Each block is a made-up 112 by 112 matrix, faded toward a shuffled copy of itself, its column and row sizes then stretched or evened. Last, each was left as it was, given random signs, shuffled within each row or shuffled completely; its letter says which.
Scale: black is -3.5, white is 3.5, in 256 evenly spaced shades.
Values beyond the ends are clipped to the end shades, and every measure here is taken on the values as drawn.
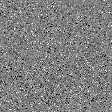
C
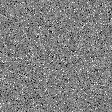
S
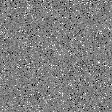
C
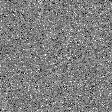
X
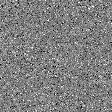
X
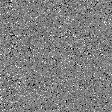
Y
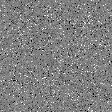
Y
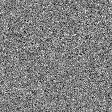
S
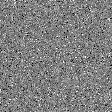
X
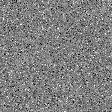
S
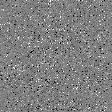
Y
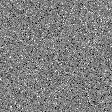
S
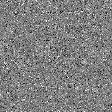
C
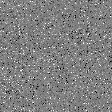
Y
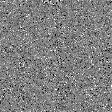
C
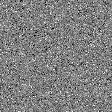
Y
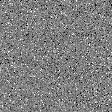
C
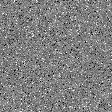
S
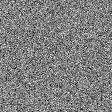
S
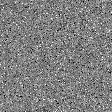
S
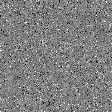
C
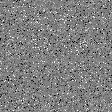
X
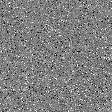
X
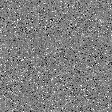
X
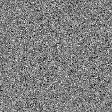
C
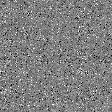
Y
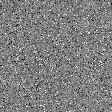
S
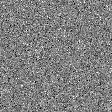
S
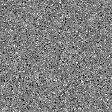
C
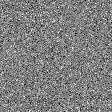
S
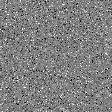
Y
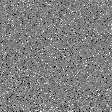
X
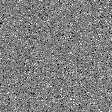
Y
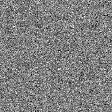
C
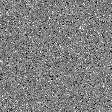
X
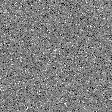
S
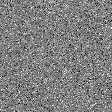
S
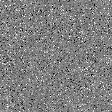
Y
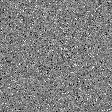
S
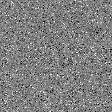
Y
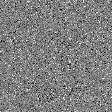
Y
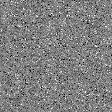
C
